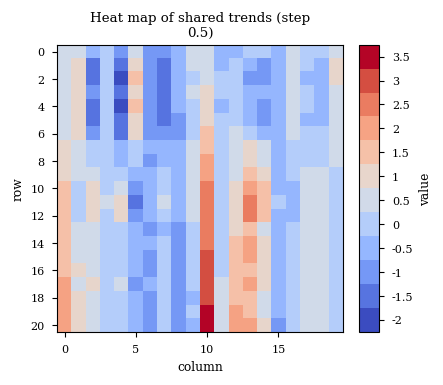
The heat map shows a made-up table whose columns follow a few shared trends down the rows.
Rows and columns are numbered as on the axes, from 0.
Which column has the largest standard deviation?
13
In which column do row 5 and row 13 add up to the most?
10
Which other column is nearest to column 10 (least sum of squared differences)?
0
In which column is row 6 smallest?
4
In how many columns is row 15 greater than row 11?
5
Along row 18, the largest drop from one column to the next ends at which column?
11
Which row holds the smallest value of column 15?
20
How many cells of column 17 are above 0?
12
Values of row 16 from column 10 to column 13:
3 0 1.5 1.5
